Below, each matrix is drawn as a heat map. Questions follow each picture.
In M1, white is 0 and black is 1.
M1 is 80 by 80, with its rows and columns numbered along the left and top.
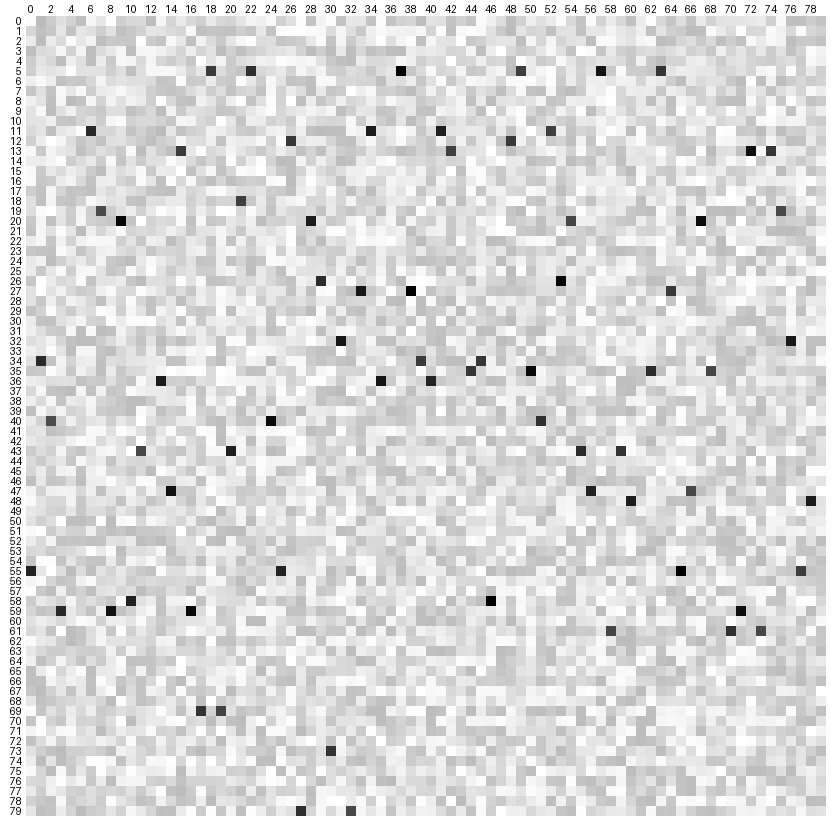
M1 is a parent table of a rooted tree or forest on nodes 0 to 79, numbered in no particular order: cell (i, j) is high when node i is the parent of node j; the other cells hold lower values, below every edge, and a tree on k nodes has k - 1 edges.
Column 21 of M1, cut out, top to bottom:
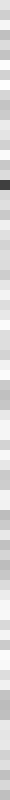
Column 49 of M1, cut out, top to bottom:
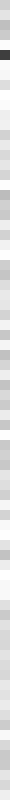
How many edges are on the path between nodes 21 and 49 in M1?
3
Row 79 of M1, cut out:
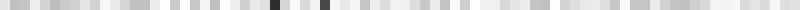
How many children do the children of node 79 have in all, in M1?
5
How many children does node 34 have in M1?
3
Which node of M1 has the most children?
5
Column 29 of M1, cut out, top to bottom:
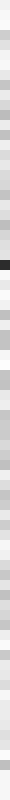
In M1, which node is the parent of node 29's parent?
12
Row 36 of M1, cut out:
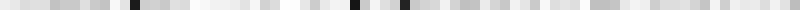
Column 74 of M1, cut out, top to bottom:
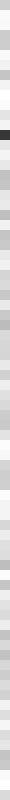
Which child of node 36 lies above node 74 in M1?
13
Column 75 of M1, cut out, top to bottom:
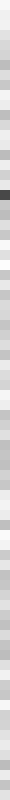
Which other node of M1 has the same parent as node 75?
7
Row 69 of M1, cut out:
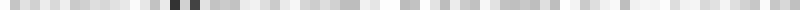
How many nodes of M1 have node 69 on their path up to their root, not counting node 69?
4
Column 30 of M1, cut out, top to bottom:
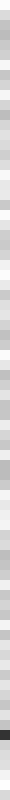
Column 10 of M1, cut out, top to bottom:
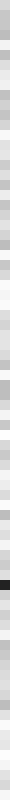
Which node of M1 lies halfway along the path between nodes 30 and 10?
61
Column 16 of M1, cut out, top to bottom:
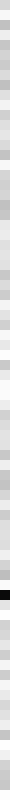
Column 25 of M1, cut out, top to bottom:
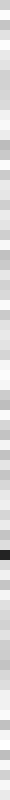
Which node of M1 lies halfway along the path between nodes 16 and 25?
43
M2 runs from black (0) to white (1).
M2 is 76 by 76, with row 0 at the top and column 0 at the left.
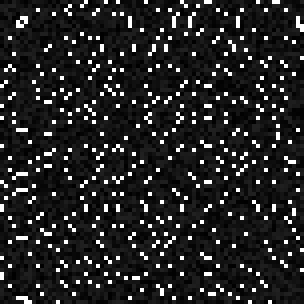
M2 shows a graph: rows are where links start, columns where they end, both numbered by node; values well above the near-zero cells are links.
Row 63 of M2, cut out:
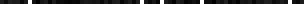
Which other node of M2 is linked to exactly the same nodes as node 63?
node 55
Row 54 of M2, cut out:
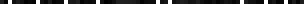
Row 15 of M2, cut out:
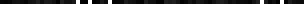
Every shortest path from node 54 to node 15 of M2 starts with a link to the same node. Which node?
node 9
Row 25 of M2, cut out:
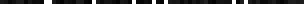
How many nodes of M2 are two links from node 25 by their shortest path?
10
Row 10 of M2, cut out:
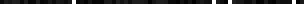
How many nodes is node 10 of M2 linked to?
4
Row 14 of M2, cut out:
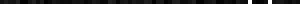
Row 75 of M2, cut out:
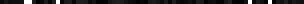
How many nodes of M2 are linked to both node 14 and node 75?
2
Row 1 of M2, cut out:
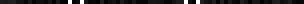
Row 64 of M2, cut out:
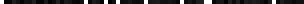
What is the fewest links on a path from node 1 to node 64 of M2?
7
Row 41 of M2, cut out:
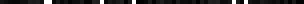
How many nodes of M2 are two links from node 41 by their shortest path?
3
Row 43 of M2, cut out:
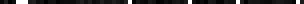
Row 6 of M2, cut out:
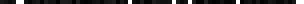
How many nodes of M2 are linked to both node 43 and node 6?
6
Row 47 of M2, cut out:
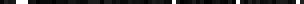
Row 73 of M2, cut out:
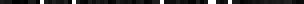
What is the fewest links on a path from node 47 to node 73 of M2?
5
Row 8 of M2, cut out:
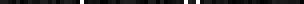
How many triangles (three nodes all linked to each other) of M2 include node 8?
3
